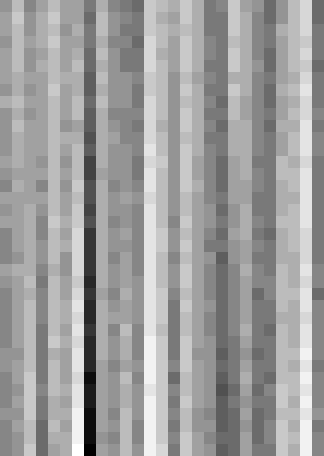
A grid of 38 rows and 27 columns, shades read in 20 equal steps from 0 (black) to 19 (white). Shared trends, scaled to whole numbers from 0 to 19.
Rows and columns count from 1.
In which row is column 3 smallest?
1
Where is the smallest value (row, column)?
38, 8
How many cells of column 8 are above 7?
7
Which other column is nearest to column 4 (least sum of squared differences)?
15
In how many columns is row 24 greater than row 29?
6
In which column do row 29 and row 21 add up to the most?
13
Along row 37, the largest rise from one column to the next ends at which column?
9
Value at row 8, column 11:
11
